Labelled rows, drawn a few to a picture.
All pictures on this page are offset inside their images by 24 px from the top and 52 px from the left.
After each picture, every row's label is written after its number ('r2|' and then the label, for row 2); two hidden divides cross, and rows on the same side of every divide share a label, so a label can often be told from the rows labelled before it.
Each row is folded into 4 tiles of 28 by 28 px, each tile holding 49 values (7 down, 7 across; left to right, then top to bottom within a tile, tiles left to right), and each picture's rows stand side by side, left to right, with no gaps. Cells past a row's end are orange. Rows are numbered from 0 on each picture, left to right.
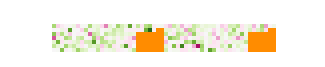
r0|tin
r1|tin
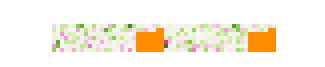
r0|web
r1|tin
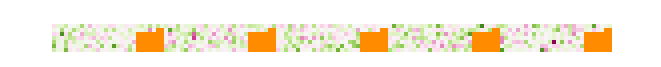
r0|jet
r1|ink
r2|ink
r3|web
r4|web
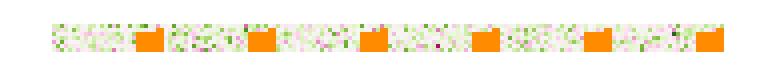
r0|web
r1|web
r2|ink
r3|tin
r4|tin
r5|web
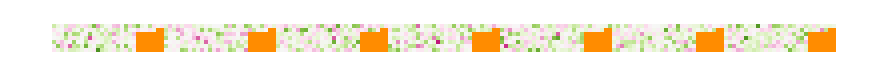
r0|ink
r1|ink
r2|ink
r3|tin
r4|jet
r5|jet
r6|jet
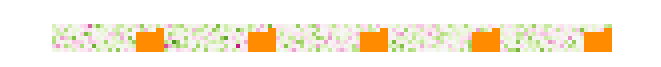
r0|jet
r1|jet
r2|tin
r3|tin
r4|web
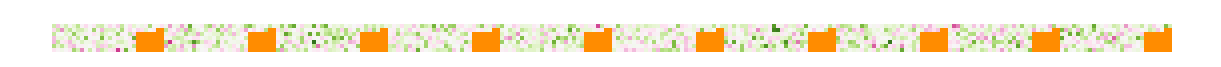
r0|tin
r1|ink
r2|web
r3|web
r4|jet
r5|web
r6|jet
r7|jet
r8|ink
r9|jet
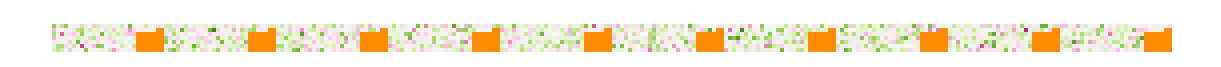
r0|tin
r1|jet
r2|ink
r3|jet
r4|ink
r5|tin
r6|tin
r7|web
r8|tin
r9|ink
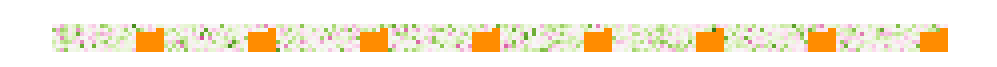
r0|jet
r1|ink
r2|jet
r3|jet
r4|jet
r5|ink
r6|jet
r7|tin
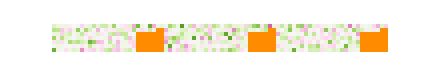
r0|tin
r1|web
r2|jet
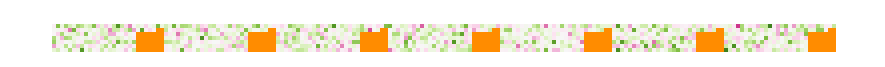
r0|jet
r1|web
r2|jet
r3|tin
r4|ink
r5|jet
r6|tin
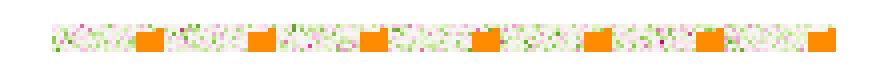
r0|ink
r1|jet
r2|tin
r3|ink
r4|tin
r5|tin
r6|web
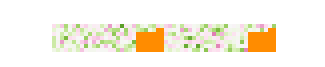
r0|ink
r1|jet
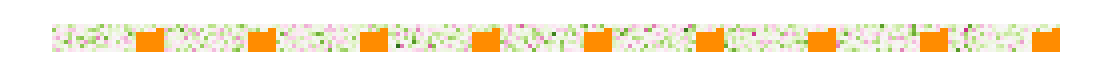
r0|web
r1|tin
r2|ink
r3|tin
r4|ink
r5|jet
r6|ink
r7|web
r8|web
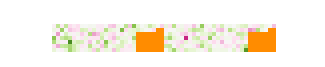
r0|ink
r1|tin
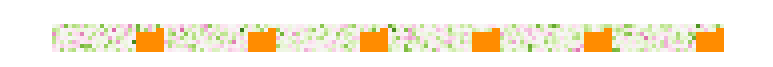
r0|jet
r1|web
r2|tin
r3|tin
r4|jet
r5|jet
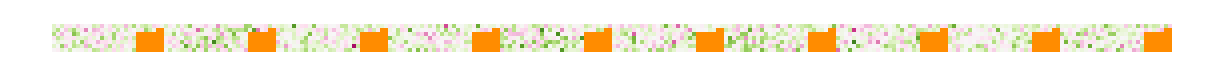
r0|tin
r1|jet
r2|web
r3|jet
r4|ink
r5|ink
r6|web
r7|ink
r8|jet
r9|web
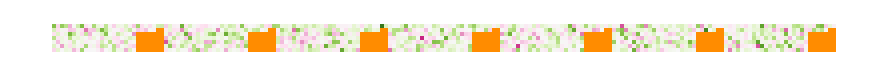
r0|jet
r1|web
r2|jet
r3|jet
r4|jet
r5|ink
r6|tin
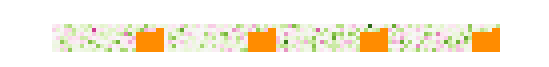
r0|web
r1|tin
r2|web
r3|ink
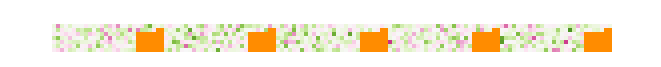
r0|tin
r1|web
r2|tin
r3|web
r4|ink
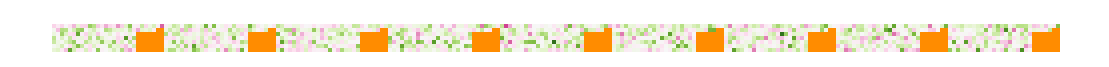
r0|ink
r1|jet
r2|web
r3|ink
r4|ink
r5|tin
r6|tin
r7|jet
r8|web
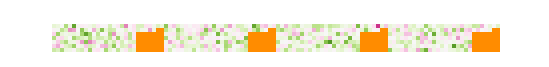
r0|jet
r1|ink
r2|ink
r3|ink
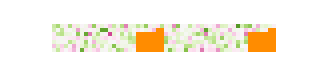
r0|jet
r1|ink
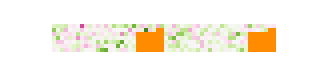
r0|ink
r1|ink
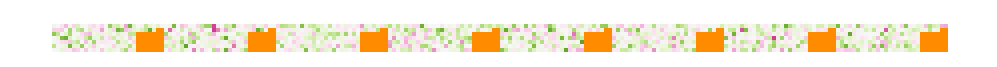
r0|tin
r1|tin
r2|web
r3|web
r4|jet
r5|tin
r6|jet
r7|tin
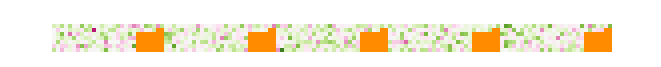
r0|web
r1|tin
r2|ink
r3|ink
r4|web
